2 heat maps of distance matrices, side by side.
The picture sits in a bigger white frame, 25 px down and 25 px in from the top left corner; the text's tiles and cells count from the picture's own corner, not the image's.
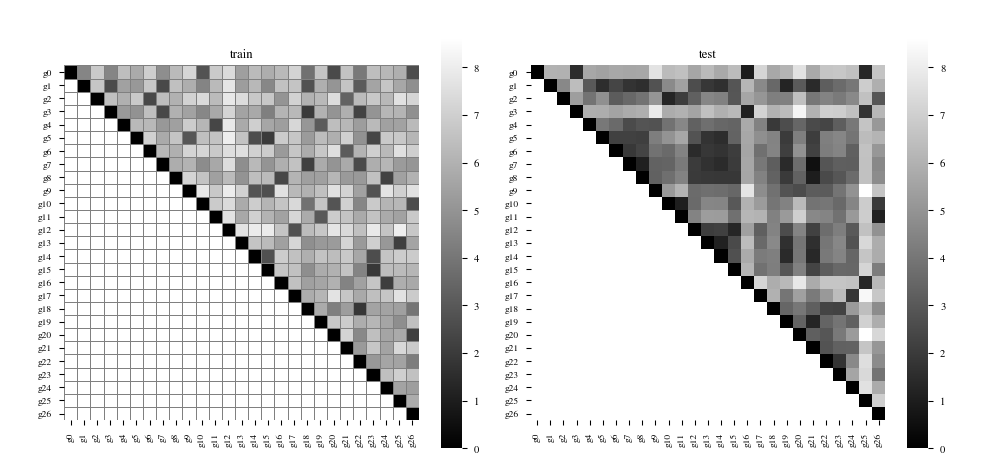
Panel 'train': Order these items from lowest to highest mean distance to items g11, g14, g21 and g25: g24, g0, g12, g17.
g24, g0, g17, g12
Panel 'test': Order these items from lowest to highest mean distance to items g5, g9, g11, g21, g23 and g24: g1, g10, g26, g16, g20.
g1, g10, g20, g26, g16
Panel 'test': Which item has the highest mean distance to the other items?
g25
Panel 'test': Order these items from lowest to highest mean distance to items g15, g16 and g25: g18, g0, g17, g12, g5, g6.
g0, g12, g6, g5, g18, g17
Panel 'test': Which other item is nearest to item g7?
g21
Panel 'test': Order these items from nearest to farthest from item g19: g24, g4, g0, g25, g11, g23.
g4, g24, g23, g11, g0, g25
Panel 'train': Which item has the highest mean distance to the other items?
g12
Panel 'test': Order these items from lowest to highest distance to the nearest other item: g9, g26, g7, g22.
g7, g26, g22, g9
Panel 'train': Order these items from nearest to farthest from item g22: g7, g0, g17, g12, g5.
g7, g0, g5, g17, g12
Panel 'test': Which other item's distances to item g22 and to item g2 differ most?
g20
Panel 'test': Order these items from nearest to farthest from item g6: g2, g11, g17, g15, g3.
g15, g2, g17, g11, g3
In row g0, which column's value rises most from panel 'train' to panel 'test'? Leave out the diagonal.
g20
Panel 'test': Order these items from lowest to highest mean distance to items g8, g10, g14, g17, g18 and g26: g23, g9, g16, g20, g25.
g23, g9, g20, g16, g25
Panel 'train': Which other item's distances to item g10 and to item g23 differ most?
g9
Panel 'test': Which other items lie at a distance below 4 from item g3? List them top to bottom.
g0, g16, g25
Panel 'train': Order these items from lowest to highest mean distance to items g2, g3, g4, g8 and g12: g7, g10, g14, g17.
g7, g17, g10, g14
